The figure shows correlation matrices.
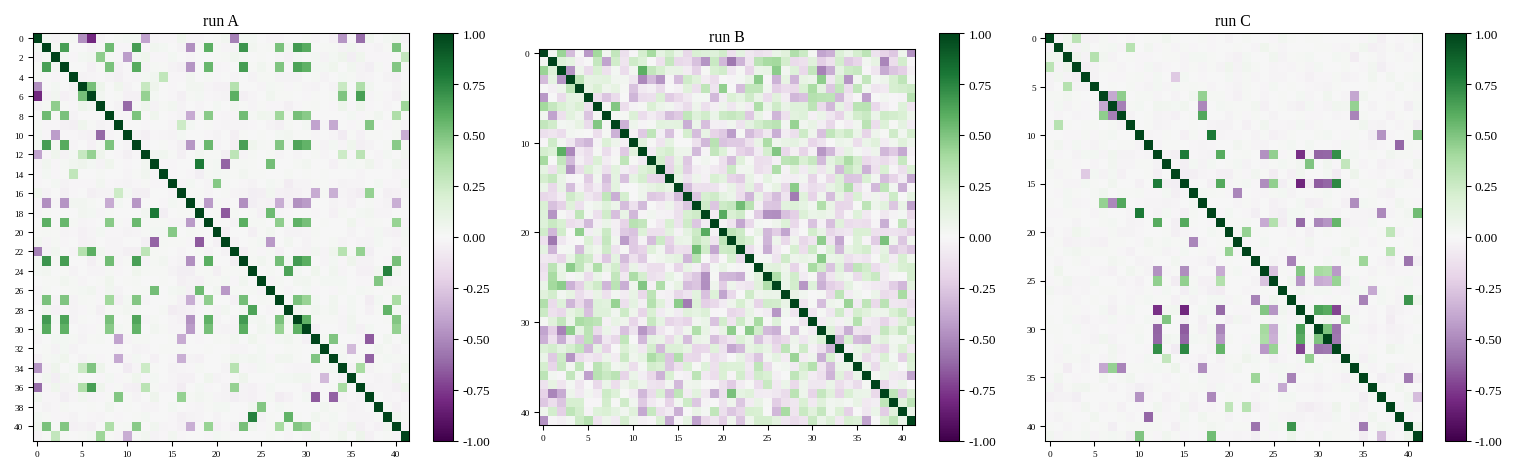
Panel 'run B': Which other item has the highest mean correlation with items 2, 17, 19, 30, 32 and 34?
12
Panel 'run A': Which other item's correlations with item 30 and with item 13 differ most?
18
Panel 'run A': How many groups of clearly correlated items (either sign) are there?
10
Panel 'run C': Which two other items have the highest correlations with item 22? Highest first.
20, 38
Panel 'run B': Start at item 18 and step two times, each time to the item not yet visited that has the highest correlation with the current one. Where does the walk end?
4
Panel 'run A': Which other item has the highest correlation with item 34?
6
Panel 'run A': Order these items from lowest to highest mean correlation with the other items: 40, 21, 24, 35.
21, 35, 24, 40
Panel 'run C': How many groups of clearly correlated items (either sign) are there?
13
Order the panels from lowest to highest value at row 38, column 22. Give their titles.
run A, run B, run C
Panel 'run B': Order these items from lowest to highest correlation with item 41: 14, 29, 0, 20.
0, 14, 20, 29
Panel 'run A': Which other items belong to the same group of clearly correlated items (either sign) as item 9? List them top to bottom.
16, 31, 33, 37
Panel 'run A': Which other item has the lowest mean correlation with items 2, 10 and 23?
17
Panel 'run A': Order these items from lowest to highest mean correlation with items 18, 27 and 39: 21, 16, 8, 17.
21, 17, 16, 8
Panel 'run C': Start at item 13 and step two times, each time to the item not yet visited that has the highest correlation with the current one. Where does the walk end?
33
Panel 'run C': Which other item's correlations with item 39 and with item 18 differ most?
10
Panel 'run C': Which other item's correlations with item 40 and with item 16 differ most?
27
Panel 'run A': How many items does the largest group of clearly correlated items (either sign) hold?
11
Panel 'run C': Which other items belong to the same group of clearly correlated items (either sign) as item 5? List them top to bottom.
2
